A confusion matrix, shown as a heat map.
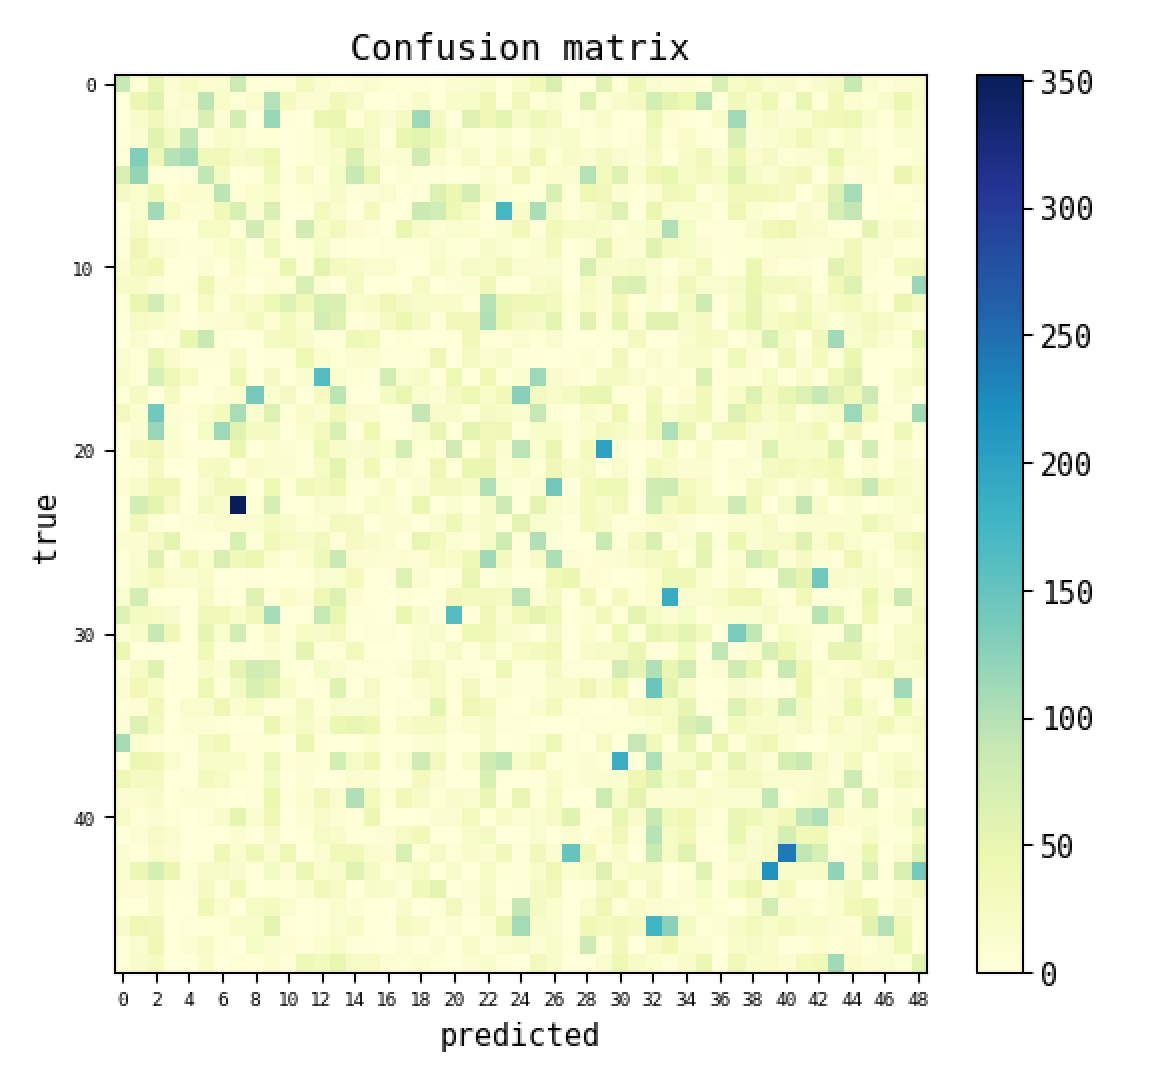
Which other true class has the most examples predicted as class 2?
18
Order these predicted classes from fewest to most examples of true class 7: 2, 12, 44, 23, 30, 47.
47, 12, 30, 44, 2, 23
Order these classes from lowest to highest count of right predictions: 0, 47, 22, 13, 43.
47, 13, 0, 22, 43
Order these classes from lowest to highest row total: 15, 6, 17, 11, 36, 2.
15, 36, 11, 6, 2, 17
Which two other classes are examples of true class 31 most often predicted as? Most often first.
36, 39
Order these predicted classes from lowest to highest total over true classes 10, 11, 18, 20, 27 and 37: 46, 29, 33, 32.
46, 33, 32, 29
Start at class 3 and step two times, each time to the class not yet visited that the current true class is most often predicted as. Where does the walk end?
1
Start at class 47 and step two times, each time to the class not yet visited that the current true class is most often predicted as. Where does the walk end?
33
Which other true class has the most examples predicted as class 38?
30
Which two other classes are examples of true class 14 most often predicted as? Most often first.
43, 5
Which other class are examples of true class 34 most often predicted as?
40
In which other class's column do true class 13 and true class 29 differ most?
20
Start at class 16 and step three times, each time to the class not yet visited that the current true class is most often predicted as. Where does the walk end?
26
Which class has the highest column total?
32
